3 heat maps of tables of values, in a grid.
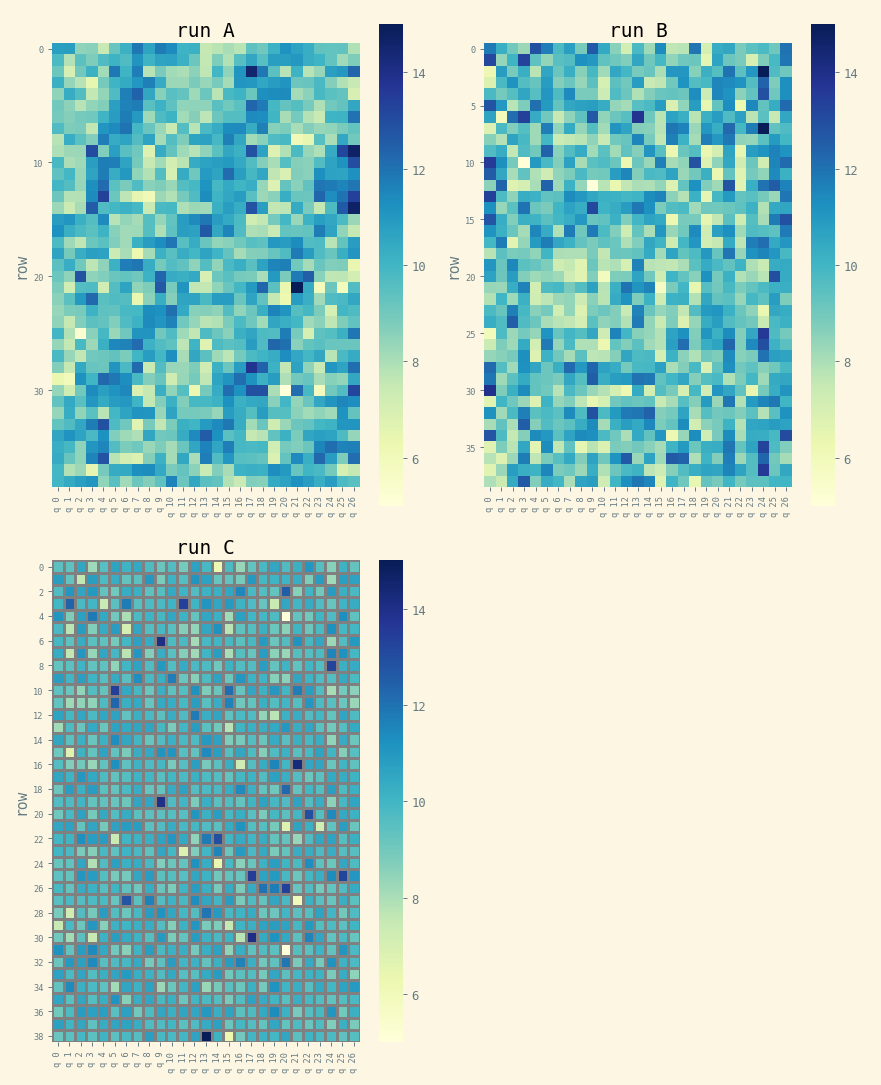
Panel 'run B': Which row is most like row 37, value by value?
3
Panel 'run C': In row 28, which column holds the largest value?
q 13
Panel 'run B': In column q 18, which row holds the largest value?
10
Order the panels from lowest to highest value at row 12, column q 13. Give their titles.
run B, run C, run A
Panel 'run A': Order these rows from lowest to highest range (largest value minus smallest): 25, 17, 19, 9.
17, 19, 25, 9
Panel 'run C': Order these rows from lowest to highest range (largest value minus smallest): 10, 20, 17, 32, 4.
17, 32, 20, 10, 4
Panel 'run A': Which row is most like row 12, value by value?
35
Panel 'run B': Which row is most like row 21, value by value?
38
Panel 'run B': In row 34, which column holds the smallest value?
q 16
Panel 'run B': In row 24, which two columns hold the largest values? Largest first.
q 2, q 13
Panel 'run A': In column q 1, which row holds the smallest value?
29
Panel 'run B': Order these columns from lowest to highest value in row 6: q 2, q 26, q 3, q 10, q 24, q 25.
q 25, q 10, q 24, q 26, q 2, q 3
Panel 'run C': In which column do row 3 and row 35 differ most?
q 11
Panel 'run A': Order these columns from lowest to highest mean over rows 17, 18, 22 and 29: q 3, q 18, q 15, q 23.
q 23, q 18, q 15, q 3
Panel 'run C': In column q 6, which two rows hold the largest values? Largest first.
27, 3
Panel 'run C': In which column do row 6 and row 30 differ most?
q 17
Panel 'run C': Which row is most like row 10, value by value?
11
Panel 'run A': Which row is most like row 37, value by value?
3
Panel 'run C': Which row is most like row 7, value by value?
5
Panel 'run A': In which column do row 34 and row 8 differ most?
q 22
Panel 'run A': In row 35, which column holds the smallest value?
q 19
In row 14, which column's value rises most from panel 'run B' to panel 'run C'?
q 5
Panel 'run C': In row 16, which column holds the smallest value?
q 16
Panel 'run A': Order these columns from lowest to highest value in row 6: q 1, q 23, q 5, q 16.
q 23, q 1, q 16, q 5
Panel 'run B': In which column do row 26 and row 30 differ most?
q 0
